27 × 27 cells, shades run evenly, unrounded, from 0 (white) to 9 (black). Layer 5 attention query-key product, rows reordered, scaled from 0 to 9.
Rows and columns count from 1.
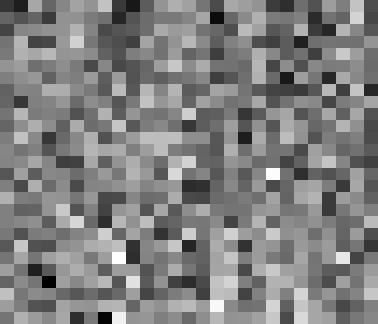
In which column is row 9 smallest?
11
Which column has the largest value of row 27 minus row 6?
8
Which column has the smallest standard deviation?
7
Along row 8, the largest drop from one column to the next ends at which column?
26
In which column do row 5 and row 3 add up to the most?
23
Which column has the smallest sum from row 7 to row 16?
13
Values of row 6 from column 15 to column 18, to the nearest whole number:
3 5 5 5
